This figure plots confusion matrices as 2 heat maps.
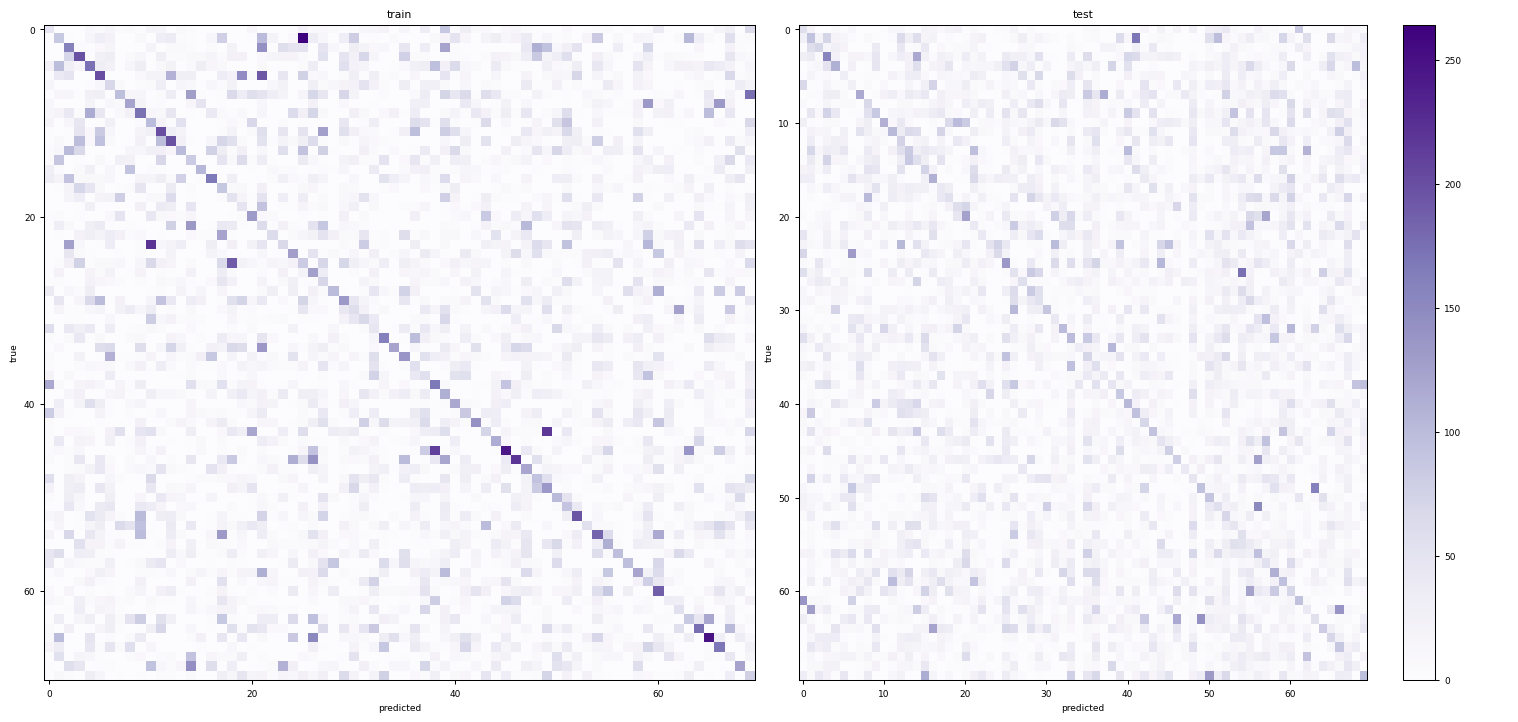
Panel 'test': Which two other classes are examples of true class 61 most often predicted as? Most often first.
0, 6
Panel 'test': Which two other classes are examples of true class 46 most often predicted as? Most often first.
56, 28
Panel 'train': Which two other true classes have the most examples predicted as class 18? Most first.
25, 46
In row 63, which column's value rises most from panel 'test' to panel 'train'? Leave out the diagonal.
65
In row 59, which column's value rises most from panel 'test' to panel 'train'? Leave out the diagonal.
32
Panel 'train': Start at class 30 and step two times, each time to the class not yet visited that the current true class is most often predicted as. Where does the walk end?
37
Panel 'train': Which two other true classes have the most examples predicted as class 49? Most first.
43, 2
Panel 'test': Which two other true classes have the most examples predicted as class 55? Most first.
60, 21
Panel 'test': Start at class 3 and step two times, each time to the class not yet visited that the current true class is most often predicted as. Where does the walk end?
13
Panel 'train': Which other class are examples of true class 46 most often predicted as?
26
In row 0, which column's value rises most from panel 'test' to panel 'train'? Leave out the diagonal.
39
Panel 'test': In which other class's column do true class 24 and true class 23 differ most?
6
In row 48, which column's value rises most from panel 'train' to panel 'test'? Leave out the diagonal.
1
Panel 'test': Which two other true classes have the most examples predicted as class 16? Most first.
64, 6
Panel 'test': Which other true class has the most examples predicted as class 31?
23
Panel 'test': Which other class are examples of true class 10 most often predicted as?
19
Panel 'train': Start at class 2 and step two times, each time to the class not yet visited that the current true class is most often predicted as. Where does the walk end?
14
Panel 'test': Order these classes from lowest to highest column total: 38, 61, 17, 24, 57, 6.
24, 61, 38, 17, 6, 57
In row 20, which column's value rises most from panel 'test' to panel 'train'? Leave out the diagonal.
43
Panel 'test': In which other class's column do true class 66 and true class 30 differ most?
26
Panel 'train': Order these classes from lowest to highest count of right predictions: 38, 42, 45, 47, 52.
47, 42, 38, 52, 45
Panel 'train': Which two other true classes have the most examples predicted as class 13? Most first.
16, 10
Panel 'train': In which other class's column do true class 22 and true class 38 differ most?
0
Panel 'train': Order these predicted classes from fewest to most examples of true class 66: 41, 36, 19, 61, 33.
19, 61, 36, 41, 33
